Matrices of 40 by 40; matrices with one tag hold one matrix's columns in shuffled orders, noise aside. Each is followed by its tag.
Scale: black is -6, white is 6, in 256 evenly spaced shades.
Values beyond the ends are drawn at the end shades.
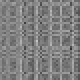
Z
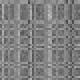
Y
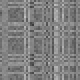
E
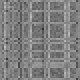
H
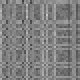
Y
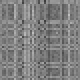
Y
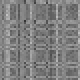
Y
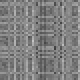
Z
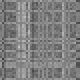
H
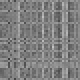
H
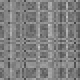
H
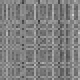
Y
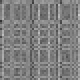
Y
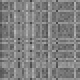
H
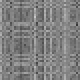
E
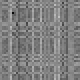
E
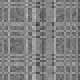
E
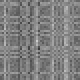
Z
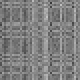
E
